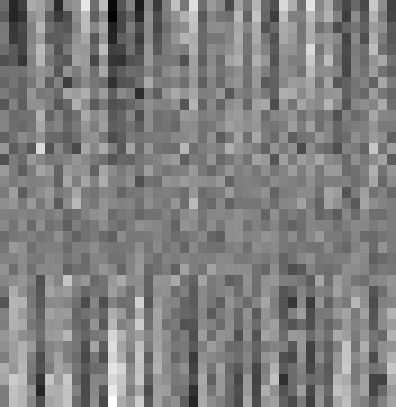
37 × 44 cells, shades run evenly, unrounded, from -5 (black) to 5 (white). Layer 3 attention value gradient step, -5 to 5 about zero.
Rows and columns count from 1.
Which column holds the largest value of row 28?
16
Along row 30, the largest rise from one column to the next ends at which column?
13
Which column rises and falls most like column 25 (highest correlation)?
1
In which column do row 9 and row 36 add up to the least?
5
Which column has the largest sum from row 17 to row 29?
2
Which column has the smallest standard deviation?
19
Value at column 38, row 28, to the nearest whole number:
0
